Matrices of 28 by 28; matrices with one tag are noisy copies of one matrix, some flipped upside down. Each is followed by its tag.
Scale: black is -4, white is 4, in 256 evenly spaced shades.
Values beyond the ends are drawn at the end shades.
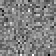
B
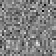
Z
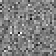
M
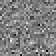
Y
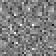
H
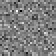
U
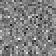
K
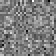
B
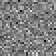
U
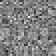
K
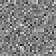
U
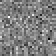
K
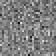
M
